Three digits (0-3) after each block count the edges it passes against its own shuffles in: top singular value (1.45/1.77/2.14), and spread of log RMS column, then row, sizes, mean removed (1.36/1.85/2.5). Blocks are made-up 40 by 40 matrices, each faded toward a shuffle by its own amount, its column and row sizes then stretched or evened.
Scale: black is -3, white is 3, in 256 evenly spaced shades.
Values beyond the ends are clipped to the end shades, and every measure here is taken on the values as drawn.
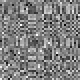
3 1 0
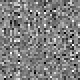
2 2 0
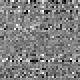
1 0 3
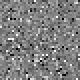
0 0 1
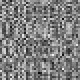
3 2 0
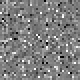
0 0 1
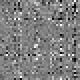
2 2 2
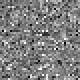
0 0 2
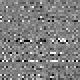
2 0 3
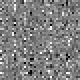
0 2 1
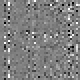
1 3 1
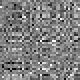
3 0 2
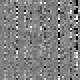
2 3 1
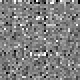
1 1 2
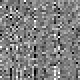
2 3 0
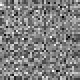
2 0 0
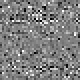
2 0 2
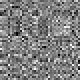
3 1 1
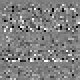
0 0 3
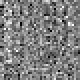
2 1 0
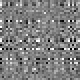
3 2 3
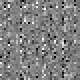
1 3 1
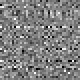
2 0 3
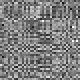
3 0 2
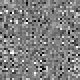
1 2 1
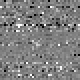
0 0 3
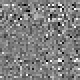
1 1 2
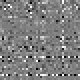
2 1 3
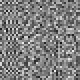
3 1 1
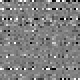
2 0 3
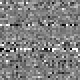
1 0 3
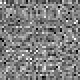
2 0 0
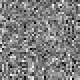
1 1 0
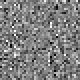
0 2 0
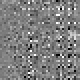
2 3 2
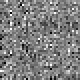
1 2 0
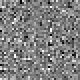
0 2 1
